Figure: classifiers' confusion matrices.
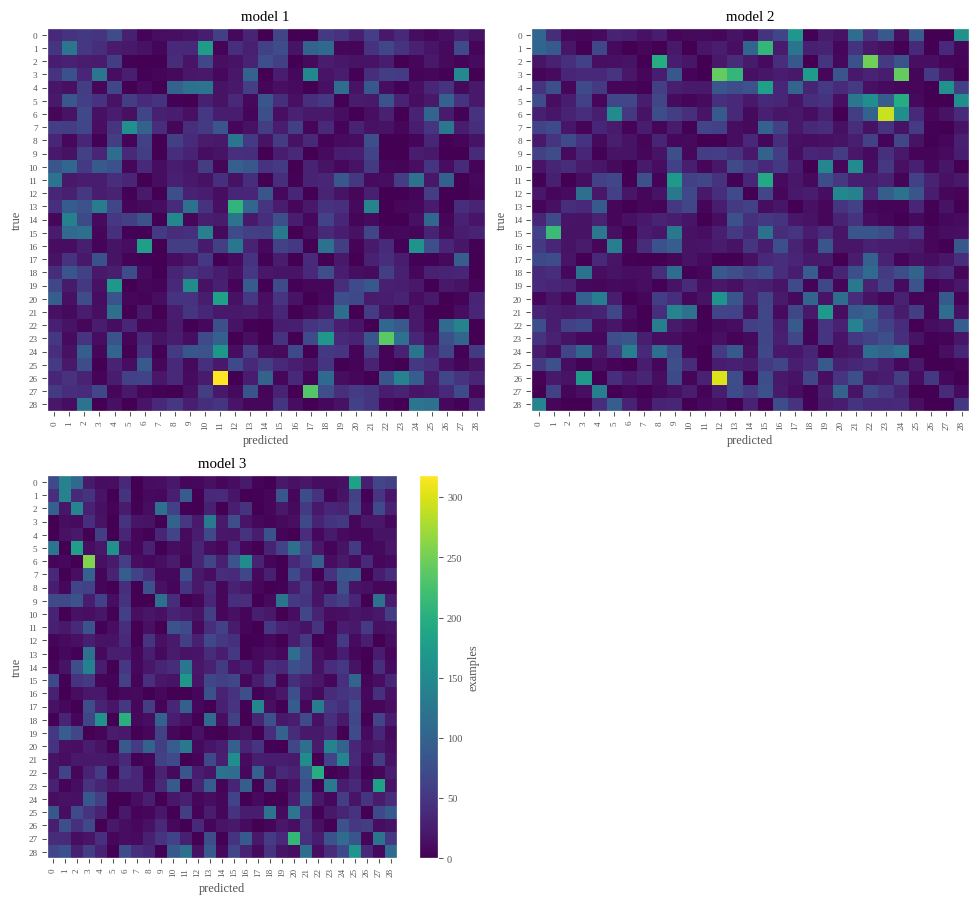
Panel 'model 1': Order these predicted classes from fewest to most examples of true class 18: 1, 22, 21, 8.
21, 8, 22, 1
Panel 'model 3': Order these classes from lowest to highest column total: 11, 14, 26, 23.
26, 14, 23, 11
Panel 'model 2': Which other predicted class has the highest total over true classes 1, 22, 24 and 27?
15
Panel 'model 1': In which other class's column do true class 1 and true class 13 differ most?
12
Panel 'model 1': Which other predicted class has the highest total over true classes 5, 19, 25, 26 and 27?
11
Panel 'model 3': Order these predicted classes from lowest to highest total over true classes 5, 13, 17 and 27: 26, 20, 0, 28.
26, 28, 0, 20
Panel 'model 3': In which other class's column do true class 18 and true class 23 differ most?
6
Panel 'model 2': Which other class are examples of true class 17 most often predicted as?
22
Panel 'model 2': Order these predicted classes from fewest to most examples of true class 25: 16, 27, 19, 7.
27, 7, 16, 19
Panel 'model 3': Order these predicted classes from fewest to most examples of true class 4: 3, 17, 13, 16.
3, 17, 16, 13
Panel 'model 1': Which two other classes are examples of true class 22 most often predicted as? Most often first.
27, 26
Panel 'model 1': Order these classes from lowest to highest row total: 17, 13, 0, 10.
17, 0, 10, 13
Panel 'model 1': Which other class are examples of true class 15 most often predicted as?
10
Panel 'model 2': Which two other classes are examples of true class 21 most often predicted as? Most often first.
19, 9
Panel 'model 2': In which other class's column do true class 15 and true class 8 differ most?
1
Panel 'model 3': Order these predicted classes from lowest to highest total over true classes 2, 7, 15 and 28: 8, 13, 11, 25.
8, 13, 11, 25
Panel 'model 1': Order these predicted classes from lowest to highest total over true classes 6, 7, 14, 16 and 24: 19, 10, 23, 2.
23, 19, 10, 2
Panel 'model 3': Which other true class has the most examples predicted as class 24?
21
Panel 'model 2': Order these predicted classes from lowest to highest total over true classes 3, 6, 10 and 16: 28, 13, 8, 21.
28, 8, 21, 13
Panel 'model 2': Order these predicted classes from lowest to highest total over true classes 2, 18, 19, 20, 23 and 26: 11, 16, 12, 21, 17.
11, 16, 17, 21, 12
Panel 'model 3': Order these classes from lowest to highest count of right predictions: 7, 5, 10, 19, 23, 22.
10, 7, 19, 23, 5, 22
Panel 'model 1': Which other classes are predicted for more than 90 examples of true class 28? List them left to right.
2, 24, 25
